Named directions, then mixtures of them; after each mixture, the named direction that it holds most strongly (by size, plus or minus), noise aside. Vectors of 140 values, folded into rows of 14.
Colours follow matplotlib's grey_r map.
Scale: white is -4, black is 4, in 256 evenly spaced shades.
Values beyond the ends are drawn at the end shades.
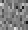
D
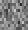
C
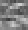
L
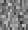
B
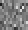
D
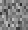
C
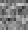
L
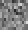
C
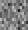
C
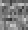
L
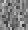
B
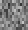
C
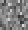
B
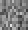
B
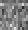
D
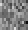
D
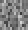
B
